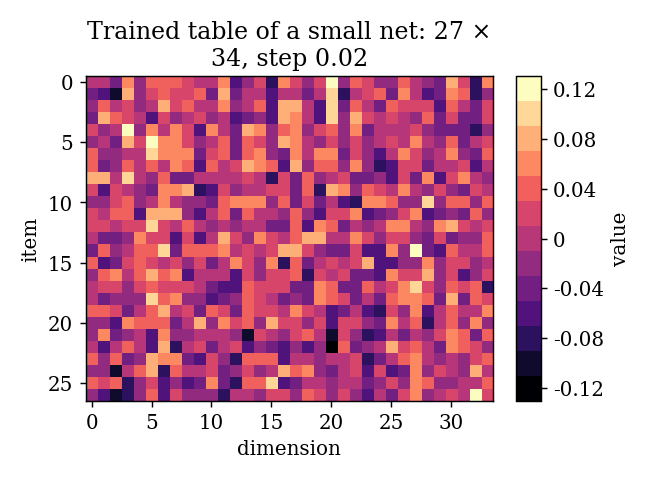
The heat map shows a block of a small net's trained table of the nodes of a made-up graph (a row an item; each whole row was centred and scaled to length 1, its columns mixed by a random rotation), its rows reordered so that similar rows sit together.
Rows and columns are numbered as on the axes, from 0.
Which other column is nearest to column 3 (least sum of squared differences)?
11
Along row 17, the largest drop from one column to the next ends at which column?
33
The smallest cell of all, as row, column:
22, 20
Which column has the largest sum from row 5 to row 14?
6
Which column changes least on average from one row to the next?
4
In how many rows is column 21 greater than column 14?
9
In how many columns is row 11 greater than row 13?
13
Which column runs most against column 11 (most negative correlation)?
32
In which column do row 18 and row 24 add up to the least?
2
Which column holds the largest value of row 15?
23
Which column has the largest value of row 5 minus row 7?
16
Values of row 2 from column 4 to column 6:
-0.02 0 0.08
